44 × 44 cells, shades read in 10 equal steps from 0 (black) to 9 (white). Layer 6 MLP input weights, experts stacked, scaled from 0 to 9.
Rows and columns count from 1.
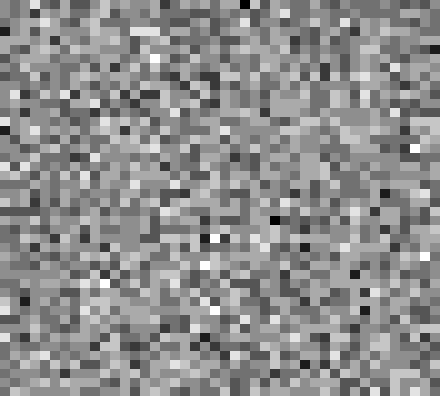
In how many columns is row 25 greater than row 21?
16
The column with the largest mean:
38
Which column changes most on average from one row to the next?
21
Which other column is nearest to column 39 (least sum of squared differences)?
12
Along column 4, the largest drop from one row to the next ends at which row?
2
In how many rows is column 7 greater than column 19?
19
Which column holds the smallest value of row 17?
41
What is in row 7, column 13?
4
